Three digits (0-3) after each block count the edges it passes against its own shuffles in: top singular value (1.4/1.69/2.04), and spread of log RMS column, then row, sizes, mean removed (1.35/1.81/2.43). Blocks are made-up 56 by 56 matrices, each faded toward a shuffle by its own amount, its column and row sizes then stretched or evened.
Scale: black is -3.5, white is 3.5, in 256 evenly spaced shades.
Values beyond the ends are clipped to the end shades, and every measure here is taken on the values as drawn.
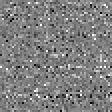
1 1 2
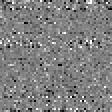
0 0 3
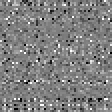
2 0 3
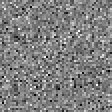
2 0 1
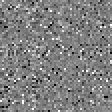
2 0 1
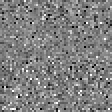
1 0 2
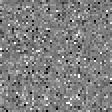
1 2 0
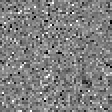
1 0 0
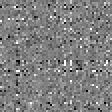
2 2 2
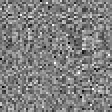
3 1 0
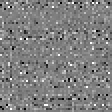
1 1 3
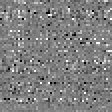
1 0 3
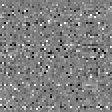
2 0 2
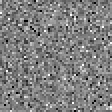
1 0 0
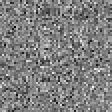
2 0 0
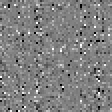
0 3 1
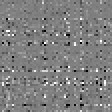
0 3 3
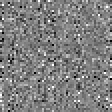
0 3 1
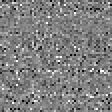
1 0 2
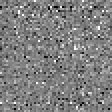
1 1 2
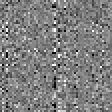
3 3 1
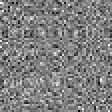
3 1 0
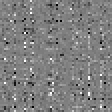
1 3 2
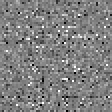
0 2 2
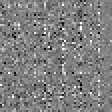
1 3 2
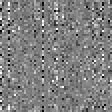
3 3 1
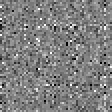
2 2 1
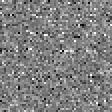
0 0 2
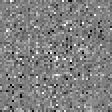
1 2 2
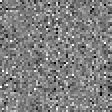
1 2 0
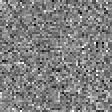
1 0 1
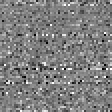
0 0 3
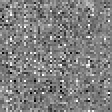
1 3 2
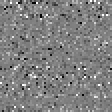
0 0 2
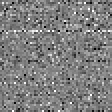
2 0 2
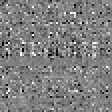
2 2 3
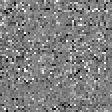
2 1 2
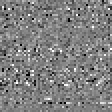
0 0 3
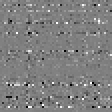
1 1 3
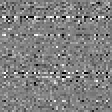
3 1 3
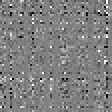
1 3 3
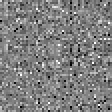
2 2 0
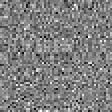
3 0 1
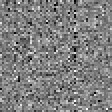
2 2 0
